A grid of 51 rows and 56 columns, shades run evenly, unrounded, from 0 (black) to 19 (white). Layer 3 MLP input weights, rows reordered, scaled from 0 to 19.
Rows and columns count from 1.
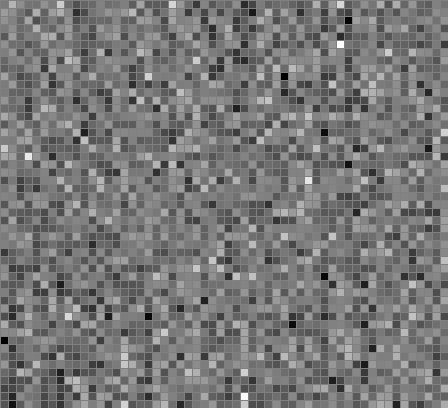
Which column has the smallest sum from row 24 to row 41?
41
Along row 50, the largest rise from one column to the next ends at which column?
31
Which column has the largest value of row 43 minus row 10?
36
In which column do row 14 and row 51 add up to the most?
21
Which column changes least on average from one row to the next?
2
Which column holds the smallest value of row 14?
30
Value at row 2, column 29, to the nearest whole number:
9
